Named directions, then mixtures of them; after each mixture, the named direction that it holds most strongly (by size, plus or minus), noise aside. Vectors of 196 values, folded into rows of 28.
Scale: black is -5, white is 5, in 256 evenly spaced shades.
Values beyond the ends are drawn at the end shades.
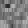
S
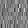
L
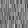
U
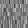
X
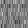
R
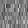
L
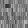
S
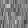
R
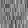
U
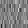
L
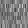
L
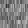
S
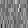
L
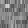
S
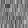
R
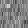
R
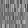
U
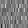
L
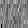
R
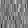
U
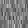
U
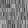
U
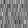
R
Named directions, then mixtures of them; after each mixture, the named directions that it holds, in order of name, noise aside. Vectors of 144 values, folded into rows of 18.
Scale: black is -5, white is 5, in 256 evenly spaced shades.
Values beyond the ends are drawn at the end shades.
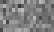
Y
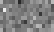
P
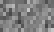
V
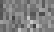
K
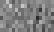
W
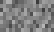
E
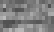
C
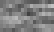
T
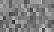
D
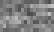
T.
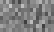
P, W.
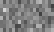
D, P.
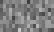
K, V.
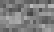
T.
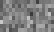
E, K, T.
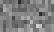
C, K, P.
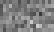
K, P, T.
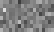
D, P.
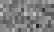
E, K, T.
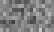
C, D, Y.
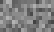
E, T, W.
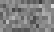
P, T, Y.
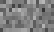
E, Y.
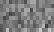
D, E, V.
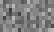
K, V.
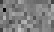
C, K, P.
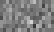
K, W.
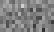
D, W.
